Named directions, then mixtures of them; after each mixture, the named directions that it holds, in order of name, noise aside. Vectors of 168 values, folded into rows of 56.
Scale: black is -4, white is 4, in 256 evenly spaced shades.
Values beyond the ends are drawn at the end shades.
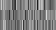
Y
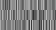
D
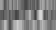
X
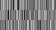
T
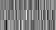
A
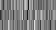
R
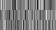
Y.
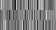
Y.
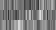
A, T, X.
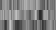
X.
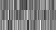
R, T, X.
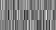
D, T, Y.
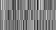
T, Y.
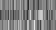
R, T, X.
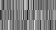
R.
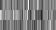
R, X, Y.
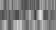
X.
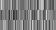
D, X, Y.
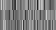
Y.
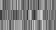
D, R, X.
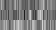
D, T, X.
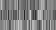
D, T, X.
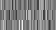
A, X, Y.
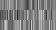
A, D, X.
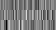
A.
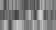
X.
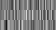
A.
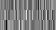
A.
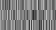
D.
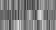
T, X.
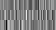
A.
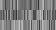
A, D, X.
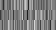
R.
